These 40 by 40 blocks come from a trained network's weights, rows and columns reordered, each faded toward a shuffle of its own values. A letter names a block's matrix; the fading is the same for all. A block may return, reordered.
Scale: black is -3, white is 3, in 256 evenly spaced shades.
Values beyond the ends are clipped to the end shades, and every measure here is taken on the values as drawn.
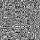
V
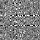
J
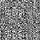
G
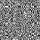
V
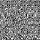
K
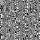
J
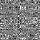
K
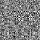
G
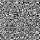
V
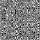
J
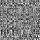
G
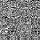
G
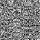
V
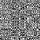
G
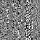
J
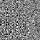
J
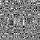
K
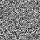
G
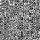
V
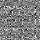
K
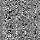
J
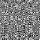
G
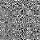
K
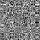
V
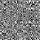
K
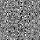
J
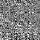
K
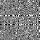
J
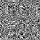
G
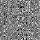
J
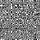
K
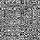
G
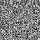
V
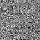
V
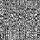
G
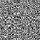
G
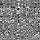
K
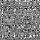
K
